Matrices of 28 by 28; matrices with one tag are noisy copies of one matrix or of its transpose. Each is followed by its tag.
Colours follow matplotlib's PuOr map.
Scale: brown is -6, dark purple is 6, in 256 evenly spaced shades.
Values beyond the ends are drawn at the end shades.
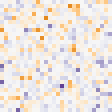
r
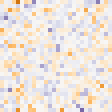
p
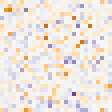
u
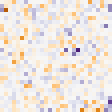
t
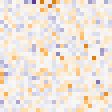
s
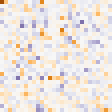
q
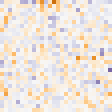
s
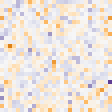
p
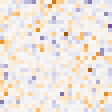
s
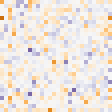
p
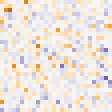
u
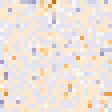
s
